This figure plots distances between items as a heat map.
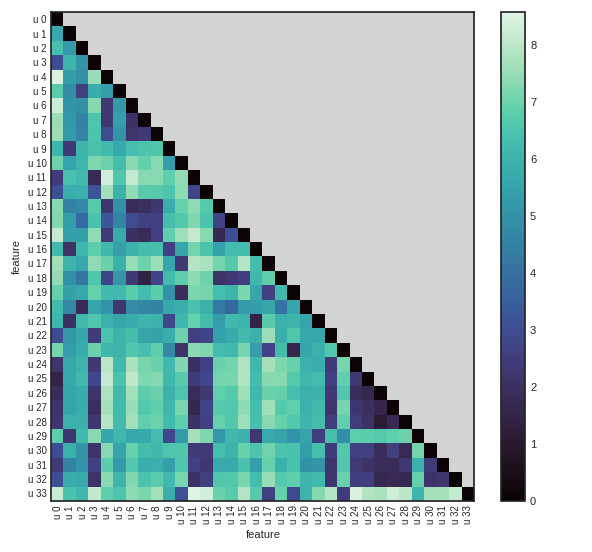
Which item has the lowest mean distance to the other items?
u 31
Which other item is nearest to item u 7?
u 18
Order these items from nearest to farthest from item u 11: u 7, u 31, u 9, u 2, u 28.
u 28, u 31, u 2, u 9, u 7
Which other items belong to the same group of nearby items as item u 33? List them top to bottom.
u 10, u 17, u 19, u 23
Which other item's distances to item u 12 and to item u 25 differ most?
u 0
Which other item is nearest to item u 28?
u 26
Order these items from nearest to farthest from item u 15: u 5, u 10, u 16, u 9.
u 5, u 16, u 9, u 10
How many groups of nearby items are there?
5
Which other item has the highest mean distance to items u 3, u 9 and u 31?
u 33
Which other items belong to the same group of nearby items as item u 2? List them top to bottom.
u 5, u 20
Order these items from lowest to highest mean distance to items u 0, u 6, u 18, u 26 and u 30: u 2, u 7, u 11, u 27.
u 27, u 11, u 7, u 2
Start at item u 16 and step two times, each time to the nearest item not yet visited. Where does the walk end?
u 1
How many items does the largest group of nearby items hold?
13
